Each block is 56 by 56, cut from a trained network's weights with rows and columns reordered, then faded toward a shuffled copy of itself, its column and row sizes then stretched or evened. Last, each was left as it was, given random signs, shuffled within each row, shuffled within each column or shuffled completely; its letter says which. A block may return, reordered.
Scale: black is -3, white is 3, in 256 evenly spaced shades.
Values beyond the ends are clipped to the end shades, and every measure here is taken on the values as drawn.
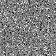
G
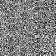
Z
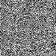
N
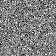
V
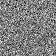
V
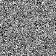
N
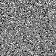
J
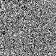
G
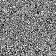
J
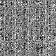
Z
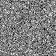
V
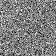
V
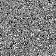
N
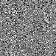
N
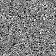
J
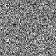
Z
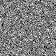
V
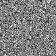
G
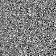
N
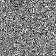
N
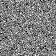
V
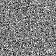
J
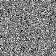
J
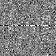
Z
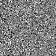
G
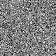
V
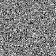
Z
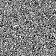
J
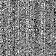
Z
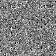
N
